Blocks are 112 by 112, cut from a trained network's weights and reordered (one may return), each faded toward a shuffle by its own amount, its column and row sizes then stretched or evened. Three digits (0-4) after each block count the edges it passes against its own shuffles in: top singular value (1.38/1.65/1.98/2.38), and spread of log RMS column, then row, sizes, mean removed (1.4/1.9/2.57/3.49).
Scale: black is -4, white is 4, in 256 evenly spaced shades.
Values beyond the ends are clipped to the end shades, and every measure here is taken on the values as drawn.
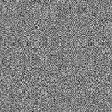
4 1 1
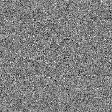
0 1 1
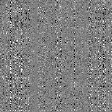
1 4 2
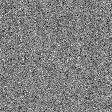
0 0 0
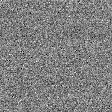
1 0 0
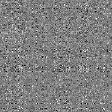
1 3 3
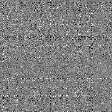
2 3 3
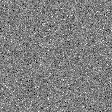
0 0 0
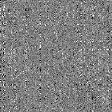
3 3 1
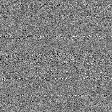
0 0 3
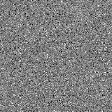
1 1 2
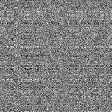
4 1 2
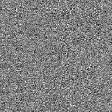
3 2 1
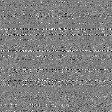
4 1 4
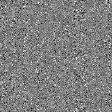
0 3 0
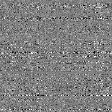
2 2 4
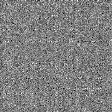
1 0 2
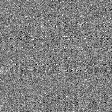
1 0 2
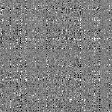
3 4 3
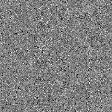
1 2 0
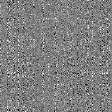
0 4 2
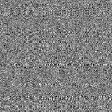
4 0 3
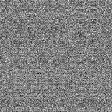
4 0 0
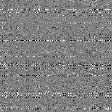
4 3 4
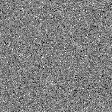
0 1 1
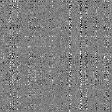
2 4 3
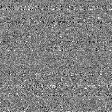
2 1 3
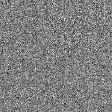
0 1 1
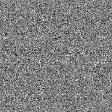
2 1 2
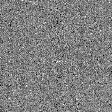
0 1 1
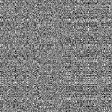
4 3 1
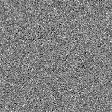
1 0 0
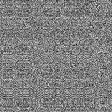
4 0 0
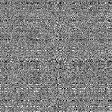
4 2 3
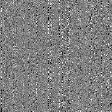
1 4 0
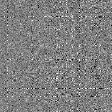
1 3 3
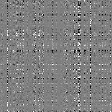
4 4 3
